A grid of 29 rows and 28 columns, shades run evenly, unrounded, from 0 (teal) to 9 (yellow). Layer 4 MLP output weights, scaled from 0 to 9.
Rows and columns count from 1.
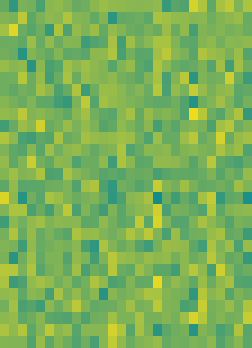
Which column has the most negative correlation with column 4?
27
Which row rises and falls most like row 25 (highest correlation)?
3
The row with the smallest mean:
17
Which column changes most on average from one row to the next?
22
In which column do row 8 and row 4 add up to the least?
10
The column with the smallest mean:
28
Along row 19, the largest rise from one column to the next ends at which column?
18
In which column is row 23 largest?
25
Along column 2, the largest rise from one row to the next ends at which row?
23
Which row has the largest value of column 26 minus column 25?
7
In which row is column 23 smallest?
21
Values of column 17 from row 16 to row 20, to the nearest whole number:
3 6 5 3 7
